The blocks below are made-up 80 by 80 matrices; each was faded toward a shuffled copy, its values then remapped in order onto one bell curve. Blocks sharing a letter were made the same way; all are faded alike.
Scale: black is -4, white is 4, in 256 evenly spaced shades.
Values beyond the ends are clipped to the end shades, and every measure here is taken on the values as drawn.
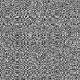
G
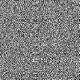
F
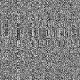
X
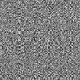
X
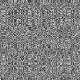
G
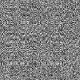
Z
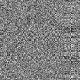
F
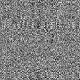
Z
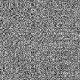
Z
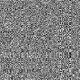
X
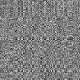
G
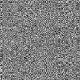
X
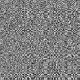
G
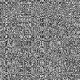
X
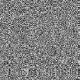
F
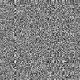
X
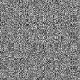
Z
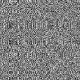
X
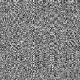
X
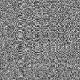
Z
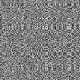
G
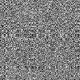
F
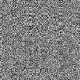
F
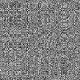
X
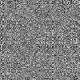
F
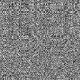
F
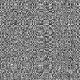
G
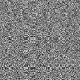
Z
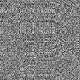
Z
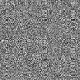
Z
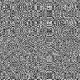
G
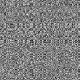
G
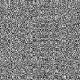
Z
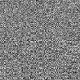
Z
